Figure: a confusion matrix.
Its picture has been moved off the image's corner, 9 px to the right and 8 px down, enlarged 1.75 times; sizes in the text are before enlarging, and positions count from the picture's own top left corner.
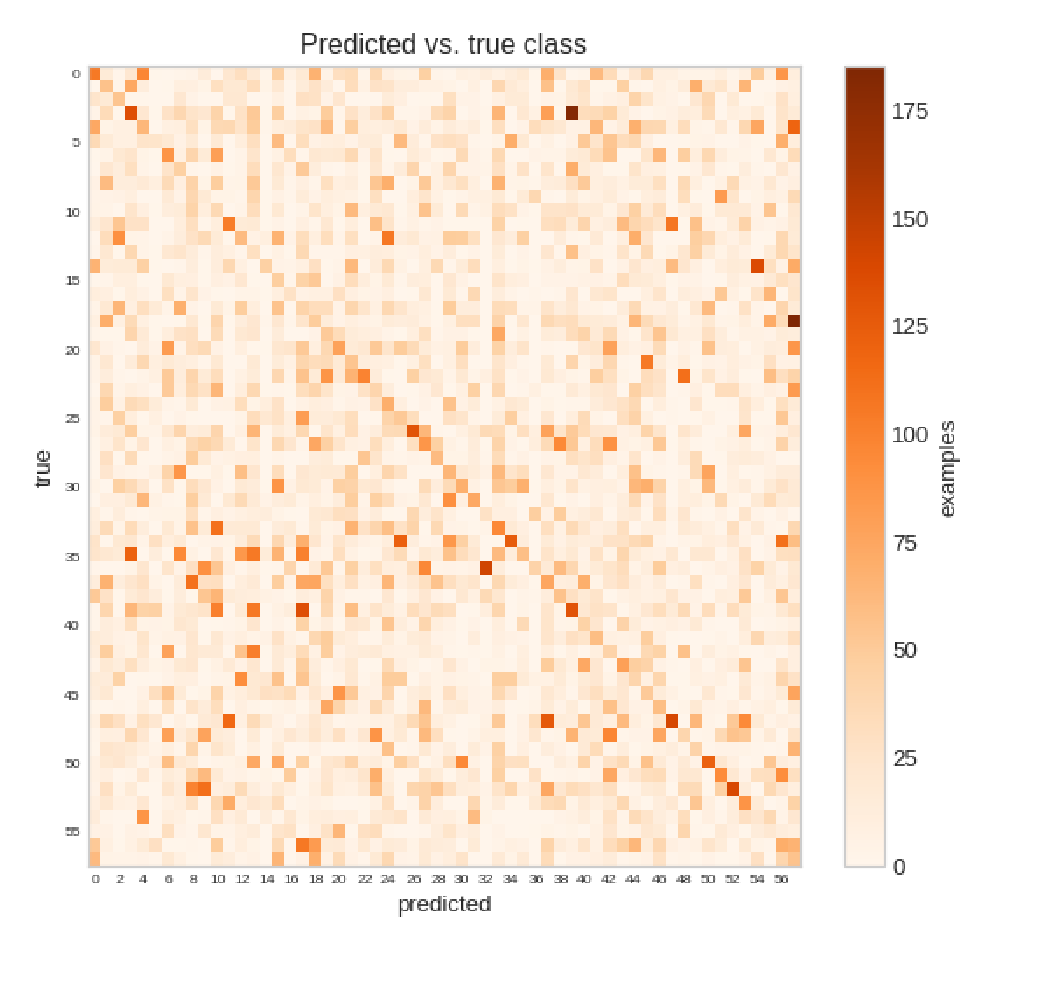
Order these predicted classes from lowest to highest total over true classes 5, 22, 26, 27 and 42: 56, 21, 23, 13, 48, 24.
24, 23, 21, 56, 48, 13
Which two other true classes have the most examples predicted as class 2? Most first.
12, 17
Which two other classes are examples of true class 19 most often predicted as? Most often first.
33, 46
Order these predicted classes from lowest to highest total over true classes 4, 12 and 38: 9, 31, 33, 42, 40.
42, 40, 31, 33, 9
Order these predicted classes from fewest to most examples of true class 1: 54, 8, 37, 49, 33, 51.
54, 8, 51, 33, 37, 49
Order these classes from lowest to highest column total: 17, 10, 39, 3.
3, 39, 10, 17
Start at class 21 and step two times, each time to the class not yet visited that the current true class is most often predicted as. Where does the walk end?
20
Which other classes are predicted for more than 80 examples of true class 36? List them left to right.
9, 27, 32
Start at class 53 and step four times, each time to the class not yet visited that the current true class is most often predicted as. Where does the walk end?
8
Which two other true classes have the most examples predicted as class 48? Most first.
22, 42
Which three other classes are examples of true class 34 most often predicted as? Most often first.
25, 56, 29
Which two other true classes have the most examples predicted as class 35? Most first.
30, 12
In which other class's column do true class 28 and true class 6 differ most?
10
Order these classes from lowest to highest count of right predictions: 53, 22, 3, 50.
53, 22, 50, 3
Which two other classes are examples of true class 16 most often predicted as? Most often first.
55, 51
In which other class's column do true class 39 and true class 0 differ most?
17
